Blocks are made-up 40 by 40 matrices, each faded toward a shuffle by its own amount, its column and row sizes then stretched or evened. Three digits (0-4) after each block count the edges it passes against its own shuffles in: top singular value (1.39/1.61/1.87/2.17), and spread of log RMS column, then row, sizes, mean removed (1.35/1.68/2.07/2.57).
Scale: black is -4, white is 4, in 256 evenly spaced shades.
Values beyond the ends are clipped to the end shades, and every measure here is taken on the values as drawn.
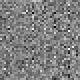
2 2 0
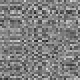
4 1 3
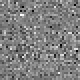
1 0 2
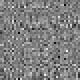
3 0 2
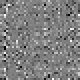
3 3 1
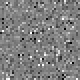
0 1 1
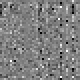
1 3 1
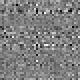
3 0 4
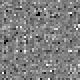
0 2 2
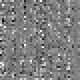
0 4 0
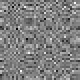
4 0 2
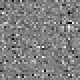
0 2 4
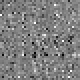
1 3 2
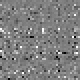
0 2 3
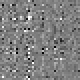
2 3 2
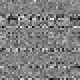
4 0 4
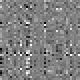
4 4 2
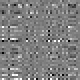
4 3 4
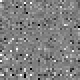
1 2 3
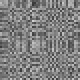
4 3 1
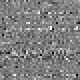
1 0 4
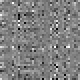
3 4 2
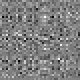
4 2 3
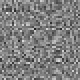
3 0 2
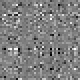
3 3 3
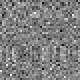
3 0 0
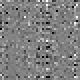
3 3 2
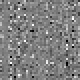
0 4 0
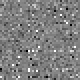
1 1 2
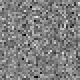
1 1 0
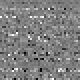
0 0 4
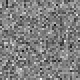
1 0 0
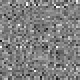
3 0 2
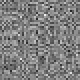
3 1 0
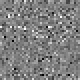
2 0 3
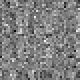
3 0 0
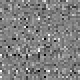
2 1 3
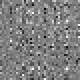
3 4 0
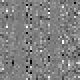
1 4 0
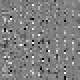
0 4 0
